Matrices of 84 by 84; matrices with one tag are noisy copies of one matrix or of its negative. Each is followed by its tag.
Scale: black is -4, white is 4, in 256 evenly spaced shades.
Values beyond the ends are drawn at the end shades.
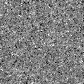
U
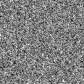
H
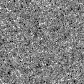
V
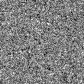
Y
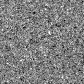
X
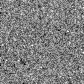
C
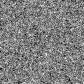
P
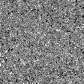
C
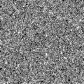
P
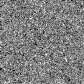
P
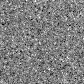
Y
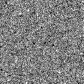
U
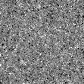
C
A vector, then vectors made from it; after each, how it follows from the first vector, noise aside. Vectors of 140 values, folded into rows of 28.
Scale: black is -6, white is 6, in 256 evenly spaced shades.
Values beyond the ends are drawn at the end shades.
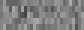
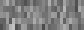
wrapped around, negated.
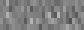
reversed, negated, partly zeroed.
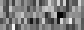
reversed, scaled up.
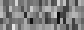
reversed, scaled up.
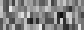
reversed, scaled up.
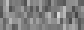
reversed, negated.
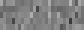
wrapped around, partly zeroed.
